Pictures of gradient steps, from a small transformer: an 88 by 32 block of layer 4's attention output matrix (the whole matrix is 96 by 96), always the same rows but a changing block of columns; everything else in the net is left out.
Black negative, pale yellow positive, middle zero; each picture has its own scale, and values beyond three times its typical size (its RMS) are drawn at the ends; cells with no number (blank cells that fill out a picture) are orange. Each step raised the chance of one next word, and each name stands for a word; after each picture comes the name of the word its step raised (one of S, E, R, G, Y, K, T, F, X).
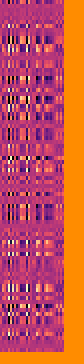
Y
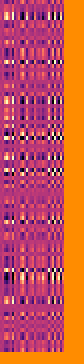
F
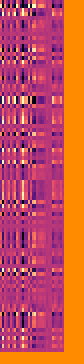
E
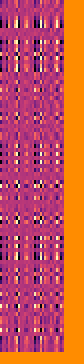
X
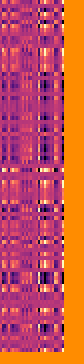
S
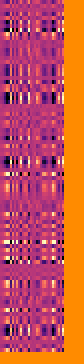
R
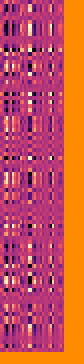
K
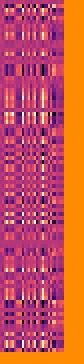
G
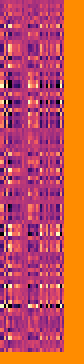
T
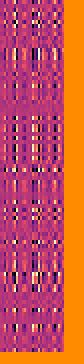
S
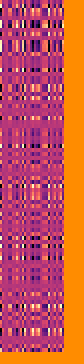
X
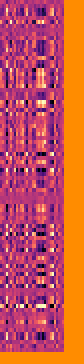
T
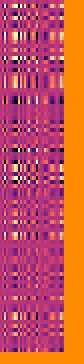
E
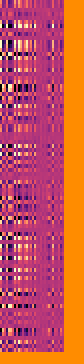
X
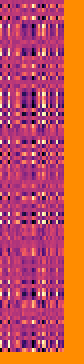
G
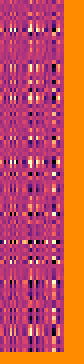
R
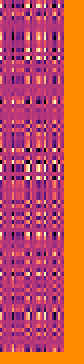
E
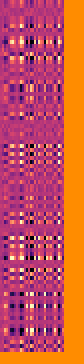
X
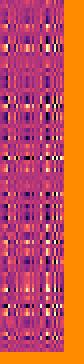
Y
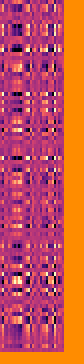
K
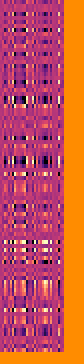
R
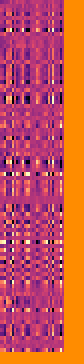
R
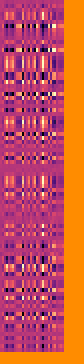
K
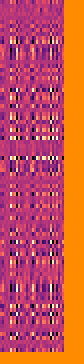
Y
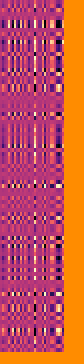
X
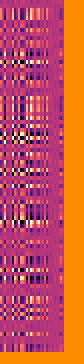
F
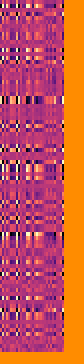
E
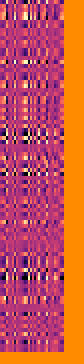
F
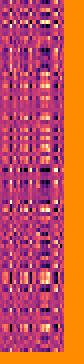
S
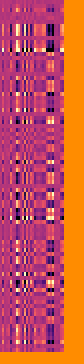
K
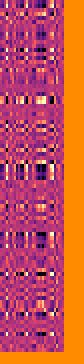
E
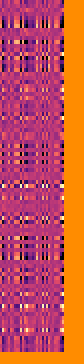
X
